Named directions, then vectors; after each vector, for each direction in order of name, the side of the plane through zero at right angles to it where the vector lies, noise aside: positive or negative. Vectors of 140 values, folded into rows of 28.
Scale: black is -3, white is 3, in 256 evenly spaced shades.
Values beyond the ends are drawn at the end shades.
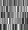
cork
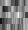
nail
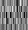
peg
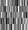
negative, positive, positive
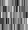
negative, positive, positive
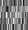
positive, positive, negative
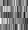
positive, negative, positive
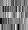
negative, positive, negative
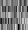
negative, positive, negative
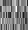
positive, negative, positive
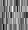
positive, positive, positive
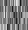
negative, negative, negative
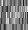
positive, positive, negative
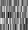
positive, negative, positive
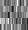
positive, negative, negative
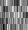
positive, positive, positive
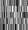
positive, positive, positive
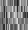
positive, positive, positive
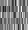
negative, positive, negative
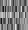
negative, positive, negative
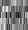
negative, negative, positive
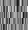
positive, positive, positive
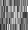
positive, positive, positive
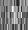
positive, positive, positive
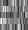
positive, negative, positive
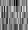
positive, positive, positive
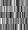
positive, negative, positive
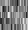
negative, positive, positive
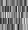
negative, positive, negative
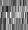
positive, positive, negative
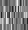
positive, negative, negative
